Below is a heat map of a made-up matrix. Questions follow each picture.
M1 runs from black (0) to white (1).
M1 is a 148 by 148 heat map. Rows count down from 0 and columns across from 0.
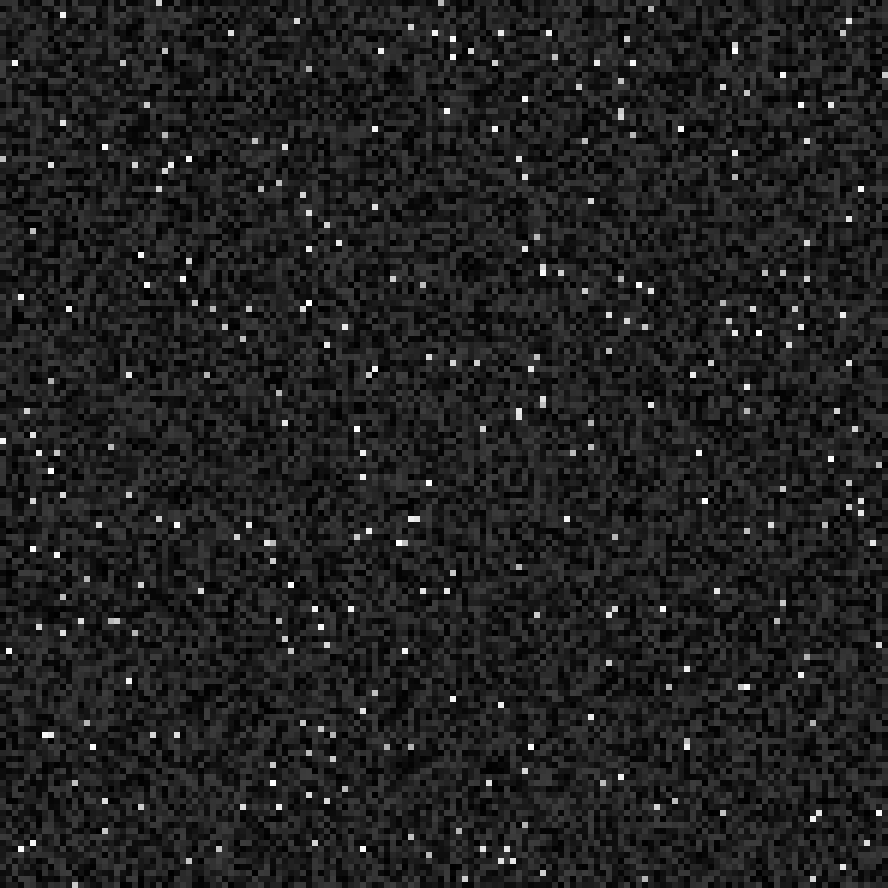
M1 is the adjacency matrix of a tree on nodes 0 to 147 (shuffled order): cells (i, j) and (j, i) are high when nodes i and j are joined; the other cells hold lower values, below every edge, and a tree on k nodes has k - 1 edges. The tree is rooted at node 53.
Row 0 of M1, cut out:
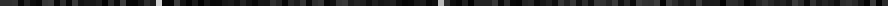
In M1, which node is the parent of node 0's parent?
31
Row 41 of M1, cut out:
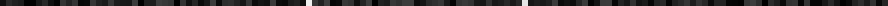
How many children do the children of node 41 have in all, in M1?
5
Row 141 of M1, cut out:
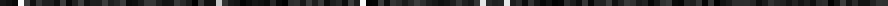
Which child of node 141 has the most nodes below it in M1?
80
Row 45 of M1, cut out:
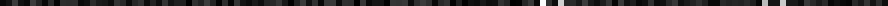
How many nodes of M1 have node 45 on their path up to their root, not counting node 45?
7
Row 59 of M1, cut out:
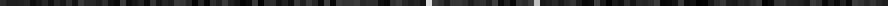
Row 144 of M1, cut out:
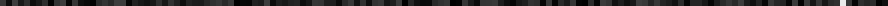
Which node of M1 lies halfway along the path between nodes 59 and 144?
101
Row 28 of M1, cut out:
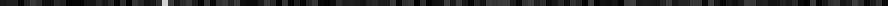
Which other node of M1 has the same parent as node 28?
8
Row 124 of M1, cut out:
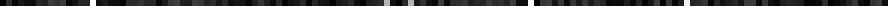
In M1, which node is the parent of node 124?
68
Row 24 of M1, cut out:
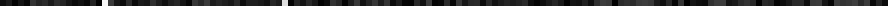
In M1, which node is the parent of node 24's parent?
133
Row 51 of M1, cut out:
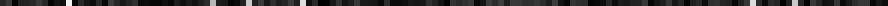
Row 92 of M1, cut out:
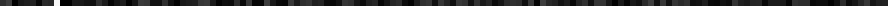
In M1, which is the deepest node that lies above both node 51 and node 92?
75
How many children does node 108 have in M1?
2
